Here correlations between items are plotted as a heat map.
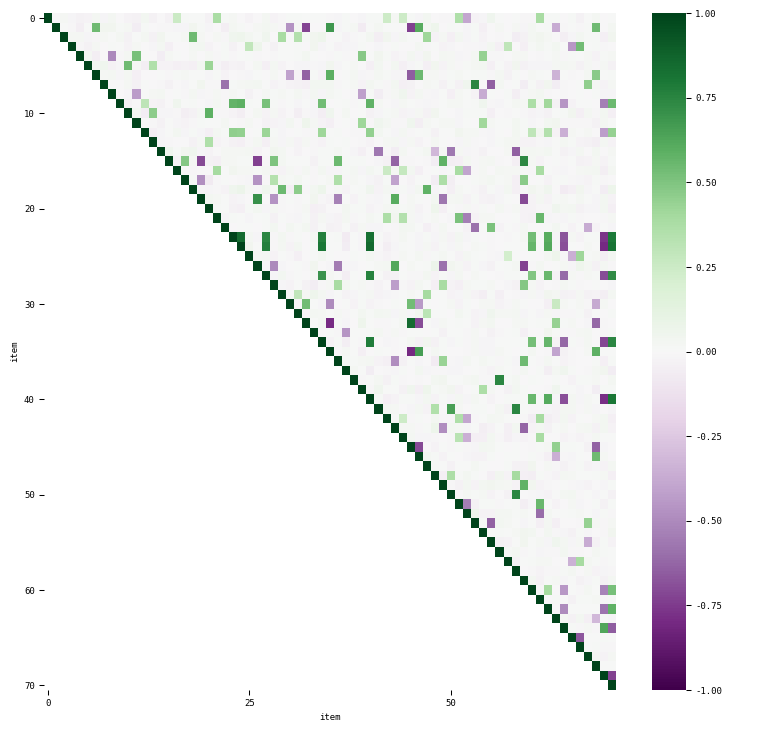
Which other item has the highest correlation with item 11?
4
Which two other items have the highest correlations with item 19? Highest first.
26, 43
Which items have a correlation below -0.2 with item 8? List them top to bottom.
4, 11, 39, 54
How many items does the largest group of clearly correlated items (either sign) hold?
12
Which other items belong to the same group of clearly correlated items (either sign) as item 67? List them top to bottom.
7, 22, 53, 55
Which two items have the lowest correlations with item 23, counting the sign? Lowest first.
69, 64
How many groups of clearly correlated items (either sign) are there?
12
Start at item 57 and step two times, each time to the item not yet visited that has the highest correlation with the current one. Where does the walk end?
3
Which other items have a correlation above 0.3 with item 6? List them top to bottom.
1, 35, 46, 68
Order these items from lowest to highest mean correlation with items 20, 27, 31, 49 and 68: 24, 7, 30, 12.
30, 7, 12, 24
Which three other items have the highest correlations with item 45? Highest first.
32, 30, 63
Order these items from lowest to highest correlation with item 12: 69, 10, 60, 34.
69, 10, 60, 34
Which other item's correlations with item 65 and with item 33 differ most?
66
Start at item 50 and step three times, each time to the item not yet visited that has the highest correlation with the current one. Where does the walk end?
48
